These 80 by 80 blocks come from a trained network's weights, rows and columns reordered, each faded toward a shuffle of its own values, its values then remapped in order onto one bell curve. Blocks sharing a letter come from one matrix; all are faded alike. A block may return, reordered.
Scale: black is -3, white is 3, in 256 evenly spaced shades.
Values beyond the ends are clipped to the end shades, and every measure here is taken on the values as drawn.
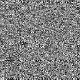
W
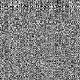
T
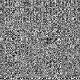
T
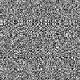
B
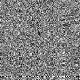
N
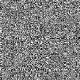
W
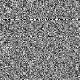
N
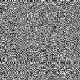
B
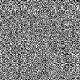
B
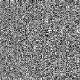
N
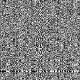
T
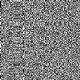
B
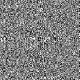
N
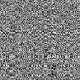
B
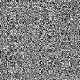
N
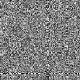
N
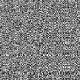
B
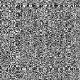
T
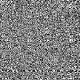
W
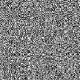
N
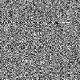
N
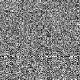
N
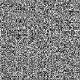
T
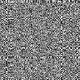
B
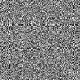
B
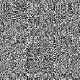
B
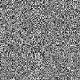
N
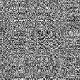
B
